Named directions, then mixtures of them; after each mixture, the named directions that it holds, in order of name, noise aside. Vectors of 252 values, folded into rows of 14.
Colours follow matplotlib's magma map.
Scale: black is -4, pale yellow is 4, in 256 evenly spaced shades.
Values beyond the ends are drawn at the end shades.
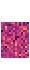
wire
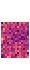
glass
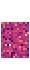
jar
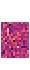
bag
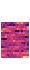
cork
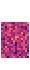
glass, wire.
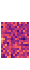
glass, jar.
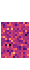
jar.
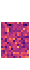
bag, cork, wire.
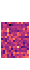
bag, cork.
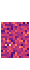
jar, wire.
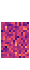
wire.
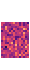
wire.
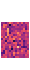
bag.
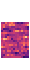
cork.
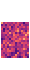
glass, jar.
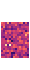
jar.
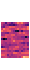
cork.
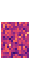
jar, wire.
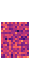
cork, glass, jar.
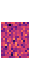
bag, jar, wire.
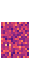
glass, jar.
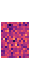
bag, jar, wire.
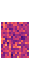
bag, glass, jar.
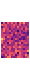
glass.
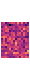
bag, cork, wire.
